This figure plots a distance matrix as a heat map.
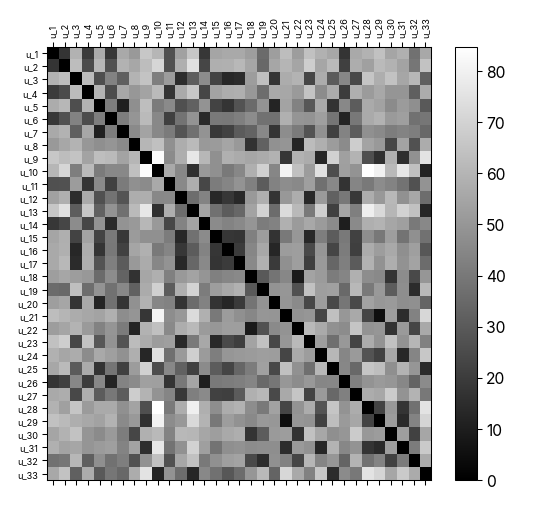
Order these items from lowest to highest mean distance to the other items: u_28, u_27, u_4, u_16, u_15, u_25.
u_15, u_16, u_25, u_27, u_4, u_28
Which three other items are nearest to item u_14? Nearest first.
u_26, u_6, u_1
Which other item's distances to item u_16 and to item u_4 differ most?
u_3
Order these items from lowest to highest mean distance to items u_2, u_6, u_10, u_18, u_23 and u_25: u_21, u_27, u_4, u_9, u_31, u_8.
u_27, u_4, u_8, u_31, u_21, u_9
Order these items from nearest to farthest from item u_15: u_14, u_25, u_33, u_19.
u_25, u_33, u_14, u_19
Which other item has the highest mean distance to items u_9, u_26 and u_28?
u_10
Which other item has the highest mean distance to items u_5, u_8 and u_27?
u_9
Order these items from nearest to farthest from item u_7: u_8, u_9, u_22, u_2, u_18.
u_18, u_22, u_8, u_9, u_2
